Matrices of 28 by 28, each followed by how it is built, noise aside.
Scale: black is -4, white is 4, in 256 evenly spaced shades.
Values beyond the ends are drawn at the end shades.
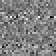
uneven rows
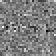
uneven rows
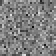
noise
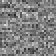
blocks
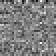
low rank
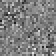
block diagonal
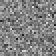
noise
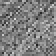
Hankel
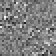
block diagonal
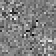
block diagonal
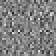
low rank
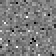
sparse
